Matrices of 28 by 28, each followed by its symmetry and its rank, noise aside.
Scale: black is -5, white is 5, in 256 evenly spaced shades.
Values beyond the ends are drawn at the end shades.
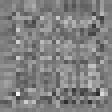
no symmetry, rank four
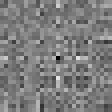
symmetric, rank three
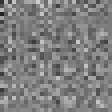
no symmetry, rank four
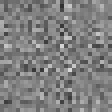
no symmetry, rank four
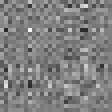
symmetric, rank three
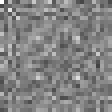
symmetric, rank four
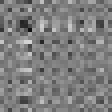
symmetric, rank two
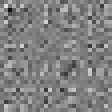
symmetric, rank four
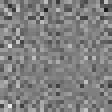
antisymmetric, rank four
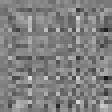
no symmetry, rank two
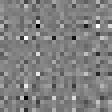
antisymmetric, rank two
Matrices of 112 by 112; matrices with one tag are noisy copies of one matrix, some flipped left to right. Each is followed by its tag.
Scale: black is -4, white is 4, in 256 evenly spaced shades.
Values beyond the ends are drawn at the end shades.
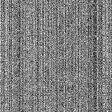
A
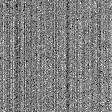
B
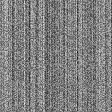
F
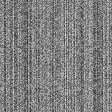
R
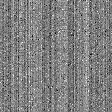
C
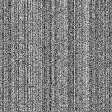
C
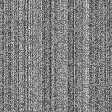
C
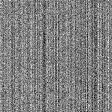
B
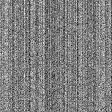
F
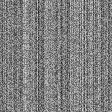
C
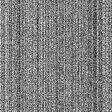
A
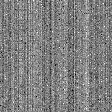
C
